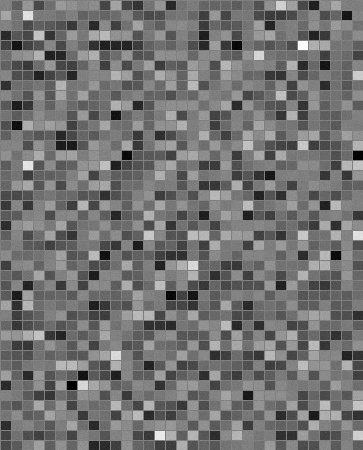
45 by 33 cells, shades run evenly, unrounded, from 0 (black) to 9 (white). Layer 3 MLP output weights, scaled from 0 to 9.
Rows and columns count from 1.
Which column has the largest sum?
18
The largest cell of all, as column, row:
28, 5
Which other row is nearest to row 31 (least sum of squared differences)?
30
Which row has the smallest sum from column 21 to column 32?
2
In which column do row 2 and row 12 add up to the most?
3
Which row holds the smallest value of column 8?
38
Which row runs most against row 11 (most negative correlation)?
19
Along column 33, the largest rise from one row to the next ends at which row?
17
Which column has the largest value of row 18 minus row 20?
15
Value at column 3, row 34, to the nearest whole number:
6
